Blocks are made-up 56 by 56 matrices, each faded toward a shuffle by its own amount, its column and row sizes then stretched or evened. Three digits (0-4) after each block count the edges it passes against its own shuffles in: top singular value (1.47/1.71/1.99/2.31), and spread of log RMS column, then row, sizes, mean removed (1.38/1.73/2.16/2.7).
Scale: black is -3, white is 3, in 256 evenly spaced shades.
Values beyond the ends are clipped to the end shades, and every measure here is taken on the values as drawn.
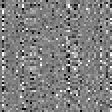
4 4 0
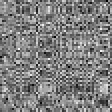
4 3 0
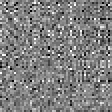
4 3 2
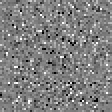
1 0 1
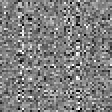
3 4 1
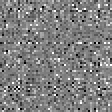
2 1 3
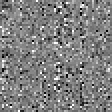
1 4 0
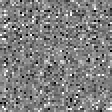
2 1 1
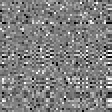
4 2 3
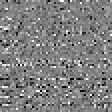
2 1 4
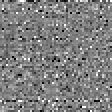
2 0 3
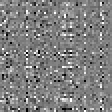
3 4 3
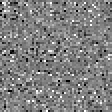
1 0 3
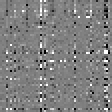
4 4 3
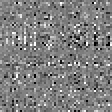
2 3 4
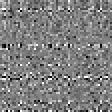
4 2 4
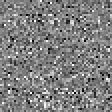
1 1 2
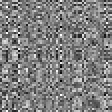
4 4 0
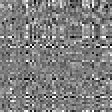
4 3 4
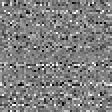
3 0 4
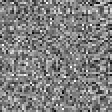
3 0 2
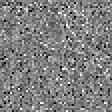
0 1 0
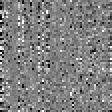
3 4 0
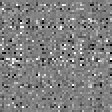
1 2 4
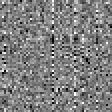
3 3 0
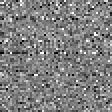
1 0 3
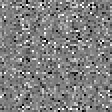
2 2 2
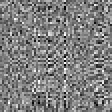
4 3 0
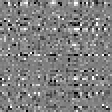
4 2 4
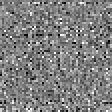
1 1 3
